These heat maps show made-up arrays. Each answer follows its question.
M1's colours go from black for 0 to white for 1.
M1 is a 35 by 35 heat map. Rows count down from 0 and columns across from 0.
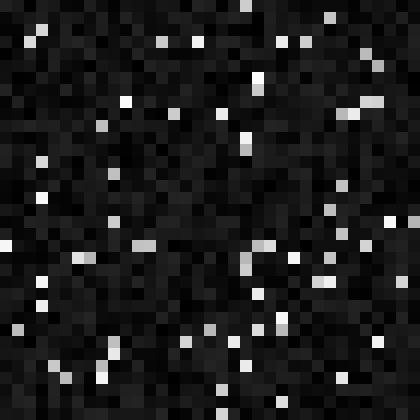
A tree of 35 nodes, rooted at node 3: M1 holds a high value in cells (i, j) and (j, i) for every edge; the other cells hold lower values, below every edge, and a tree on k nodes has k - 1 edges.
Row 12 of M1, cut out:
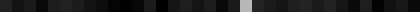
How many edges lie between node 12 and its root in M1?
5
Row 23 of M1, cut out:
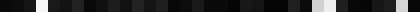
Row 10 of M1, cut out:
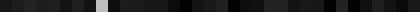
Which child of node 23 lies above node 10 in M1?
27
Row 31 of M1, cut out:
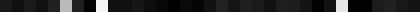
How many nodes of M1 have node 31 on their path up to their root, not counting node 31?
10
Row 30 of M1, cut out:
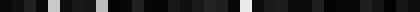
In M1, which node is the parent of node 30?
20
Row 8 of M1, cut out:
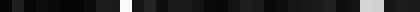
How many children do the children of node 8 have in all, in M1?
2
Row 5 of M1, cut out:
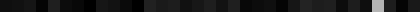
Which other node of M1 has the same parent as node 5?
28
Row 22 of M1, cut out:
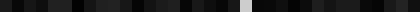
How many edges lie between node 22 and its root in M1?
5
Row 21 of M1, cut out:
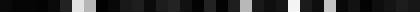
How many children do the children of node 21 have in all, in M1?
5
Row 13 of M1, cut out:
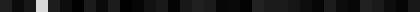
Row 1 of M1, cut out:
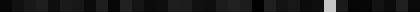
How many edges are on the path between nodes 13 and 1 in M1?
4
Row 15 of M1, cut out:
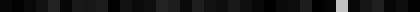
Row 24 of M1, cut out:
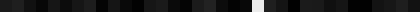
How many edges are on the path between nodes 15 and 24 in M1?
7
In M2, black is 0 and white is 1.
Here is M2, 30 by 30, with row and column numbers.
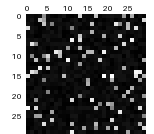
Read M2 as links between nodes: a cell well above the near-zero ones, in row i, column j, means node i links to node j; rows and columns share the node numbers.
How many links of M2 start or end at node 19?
5
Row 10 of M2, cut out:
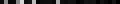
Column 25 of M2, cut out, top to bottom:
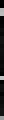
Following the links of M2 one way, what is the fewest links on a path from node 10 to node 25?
3
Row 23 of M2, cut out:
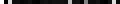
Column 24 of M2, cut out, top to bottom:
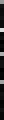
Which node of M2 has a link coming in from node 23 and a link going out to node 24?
node 0
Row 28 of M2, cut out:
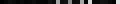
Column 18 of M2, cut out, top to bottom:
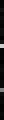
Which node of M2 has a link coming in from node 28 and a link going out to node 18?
node 22
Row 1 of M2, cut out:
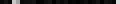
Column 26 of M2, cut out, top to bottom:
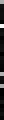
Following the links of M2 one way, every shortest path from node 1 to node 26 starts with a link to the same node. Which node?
node 3
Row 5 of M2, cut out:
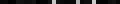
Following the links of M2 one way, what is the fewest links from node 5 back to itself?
2
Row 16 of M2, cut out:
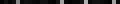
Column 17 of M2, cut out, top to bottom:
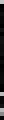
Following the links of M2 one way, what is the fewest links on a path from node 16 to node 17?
2
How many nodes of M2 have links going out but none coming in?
1
